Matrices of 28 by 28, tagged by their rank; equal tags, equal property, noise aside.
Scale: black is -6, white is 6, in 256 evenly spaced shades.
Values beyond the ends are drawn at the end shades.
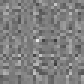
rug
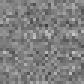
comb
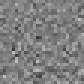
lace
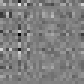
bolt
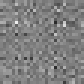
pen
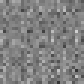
rug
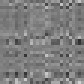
bolt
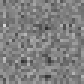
comb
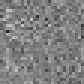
comb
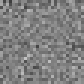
comb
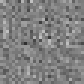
comb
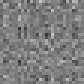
rug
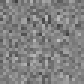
pen
